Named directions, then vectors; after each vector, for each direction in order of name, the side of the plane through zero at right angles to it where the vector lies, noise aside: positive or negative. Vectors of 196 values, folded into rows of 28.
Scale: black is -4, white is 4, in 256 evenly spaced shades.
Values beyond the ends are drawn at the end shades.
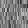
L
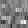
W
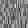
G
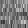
positive, negative, positive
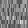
negative, positive, positive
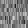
negative, positive, negative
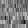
negative, positive, negative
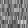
negative, positive, positive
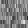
positive, negative, positive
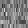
negative, negative, negative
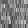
positive, positive, positive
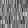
negative, positive, negative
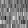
negative, positive, negative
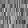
negative, negative, negative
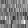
positive, negative, positive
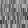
positive, negative, positive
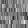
positive, negative, positive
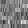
negative, negative, positive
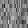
negative, negative, negative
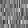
negative, negative, positive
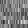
negative, negative, positive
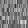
negative, positive, positive
